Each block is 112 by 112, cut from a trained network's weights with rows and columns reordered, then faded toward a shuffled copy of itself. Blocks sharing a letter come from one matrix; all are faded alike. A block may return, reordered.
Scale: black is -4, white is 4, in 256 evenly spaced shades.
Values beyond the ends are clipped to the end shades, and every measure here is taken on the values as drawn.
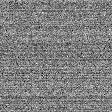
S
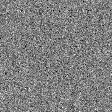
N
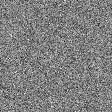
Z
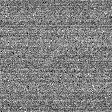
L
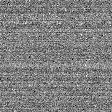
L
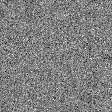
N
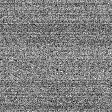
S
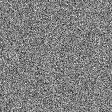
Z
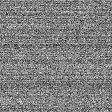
S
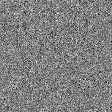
N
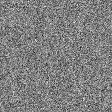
Z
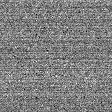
L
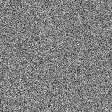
Z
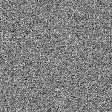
N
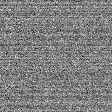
L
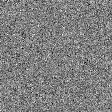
N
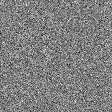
Z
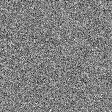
Z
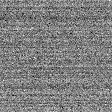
S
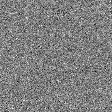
N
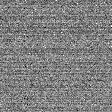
L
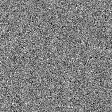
N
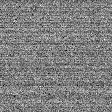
S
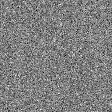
N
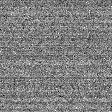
L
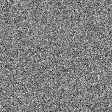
Z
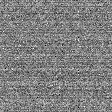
L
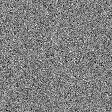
N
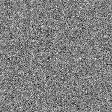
N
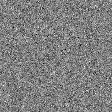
N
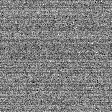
S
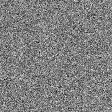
Z
